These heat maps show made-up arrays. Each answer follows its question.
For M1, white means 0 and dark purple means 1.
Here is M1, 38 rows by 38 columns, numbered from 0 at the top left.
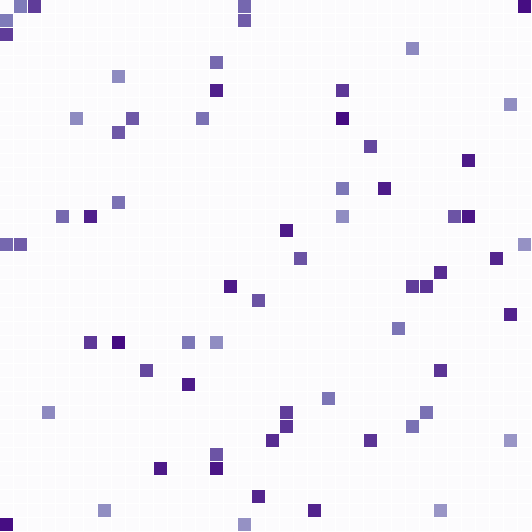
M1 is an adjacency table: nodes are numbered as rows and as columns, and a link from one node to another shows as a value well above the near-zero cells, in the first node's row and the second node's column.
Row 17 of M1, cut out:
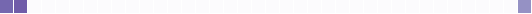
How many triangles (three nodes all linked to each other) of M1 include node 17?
2
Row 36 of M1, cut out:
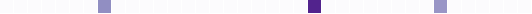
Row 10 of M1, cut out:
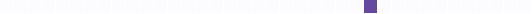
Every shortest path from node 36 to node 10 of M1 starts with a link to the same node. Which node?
node 31
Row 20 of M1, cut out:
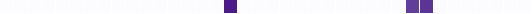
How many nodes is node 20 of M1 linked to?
3
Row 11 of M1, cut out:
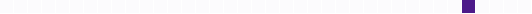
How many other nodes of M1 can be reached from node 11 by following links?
12
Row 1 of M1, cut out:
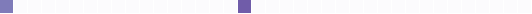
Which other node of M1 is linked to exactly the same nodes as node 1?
node 37
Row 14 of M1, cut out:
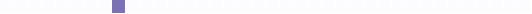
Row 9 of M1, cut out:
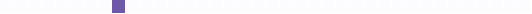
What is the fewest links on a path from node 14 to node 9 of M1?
2
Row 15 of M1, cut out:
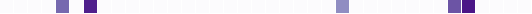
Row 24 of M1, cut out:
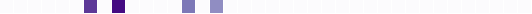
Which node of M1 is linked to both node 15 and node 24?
node 6
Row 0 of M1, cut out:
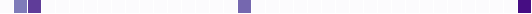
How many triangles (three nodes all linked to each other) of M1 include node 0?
2
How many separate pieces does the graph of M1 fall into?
9
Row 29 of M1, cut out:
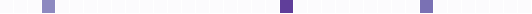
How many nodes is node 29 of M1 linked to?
3
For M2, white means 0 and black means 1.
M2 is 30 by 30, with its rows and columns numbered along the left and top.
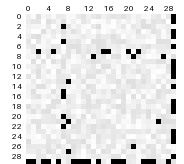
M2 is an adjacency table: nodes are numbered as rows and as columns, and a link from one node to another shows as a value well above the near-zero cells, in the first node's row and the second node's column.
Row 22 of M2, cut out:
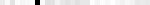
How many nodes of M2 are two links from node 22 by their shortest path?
5
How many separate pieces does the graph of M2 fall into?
3
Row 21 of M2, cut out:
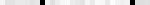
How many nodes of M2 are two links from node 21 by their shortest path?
2
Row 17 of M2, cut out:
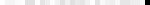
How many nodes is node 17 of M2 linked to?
1
